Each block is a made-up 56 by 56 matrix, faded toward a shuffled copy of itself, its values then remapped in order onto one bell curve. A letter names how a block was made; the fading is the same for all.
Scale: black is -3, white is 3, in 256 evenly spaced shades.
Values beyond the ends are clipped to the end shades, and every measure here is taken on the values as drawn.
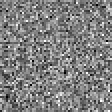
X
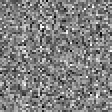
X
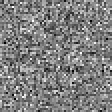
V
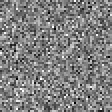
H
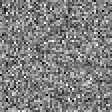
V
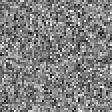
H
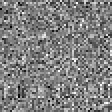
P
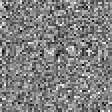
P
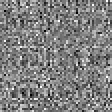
P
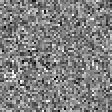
X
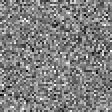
V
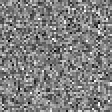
H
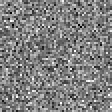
V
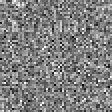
X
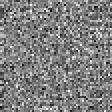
P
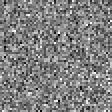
V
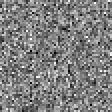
H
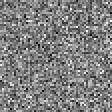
V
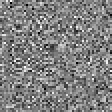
P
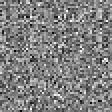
P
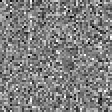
X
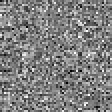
P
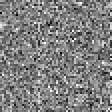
X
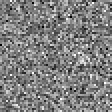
H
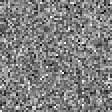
H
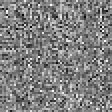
X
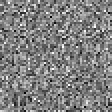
P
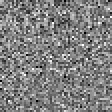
V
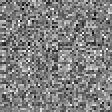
P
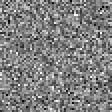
V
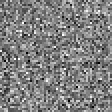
V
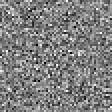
V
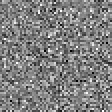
P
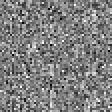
P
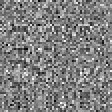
P
